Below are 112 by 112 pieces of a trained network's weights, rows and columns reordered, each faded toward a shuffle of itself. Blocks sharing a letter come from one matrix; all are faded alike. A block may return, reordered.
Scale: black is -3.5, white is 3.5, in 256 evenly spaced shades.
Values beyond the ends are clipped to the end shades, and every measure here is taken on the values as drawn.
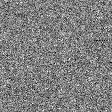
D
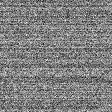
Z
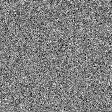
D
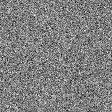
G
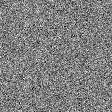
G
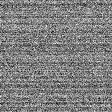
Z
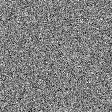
G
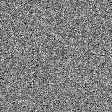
G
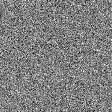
D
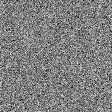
D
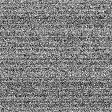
Z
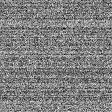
Z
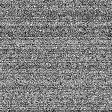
Z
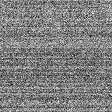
Z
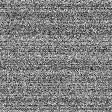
Z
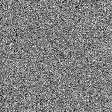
D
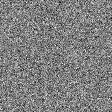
D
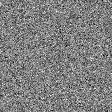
D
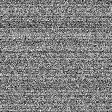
Z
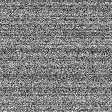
Z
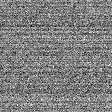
Z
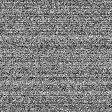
Z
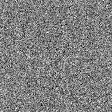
D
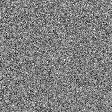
D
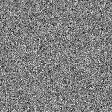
D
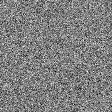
G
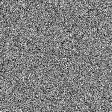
D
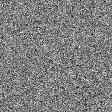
D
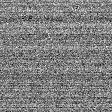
Z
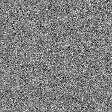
D
